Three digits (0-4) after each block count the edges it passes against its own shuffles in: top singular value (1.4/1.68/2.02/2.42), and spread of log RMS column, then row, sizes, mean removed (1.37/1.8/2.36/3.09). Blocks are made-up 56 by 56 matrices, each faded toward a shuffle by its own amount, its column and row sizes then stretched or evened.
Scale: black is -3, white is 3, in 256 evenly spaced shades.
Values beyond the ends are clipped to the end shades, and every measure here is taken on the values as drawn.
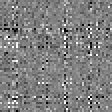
3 3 3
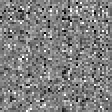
1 3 1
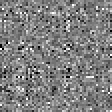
2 2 2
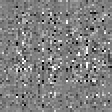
1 3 3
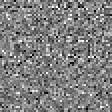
2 0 2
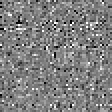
2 1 2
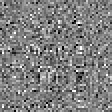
3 1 2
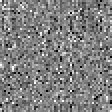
2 1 0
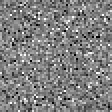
0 0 1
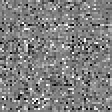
1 1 3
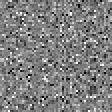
2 1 0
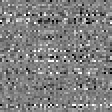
2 2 4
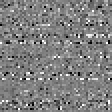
1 0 4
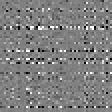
4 3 4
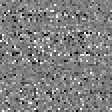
0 0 3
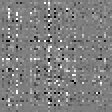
1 4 3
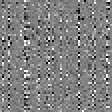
4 4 1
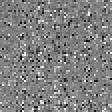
1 2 2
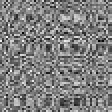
4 1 2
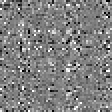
2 3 2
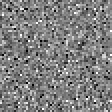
1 0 0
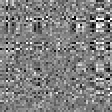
4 3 3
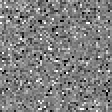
0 1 1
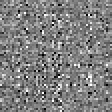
2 3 2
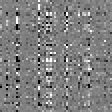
4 4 2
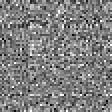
3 0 2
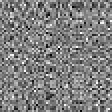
4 1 0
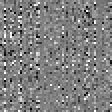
2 4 1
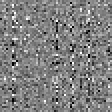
2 3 1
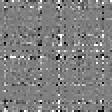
1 3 4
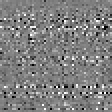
3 2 4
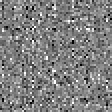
2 2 1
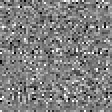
0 1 3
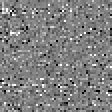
1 0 2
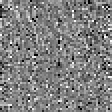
1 3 0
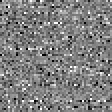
0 0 3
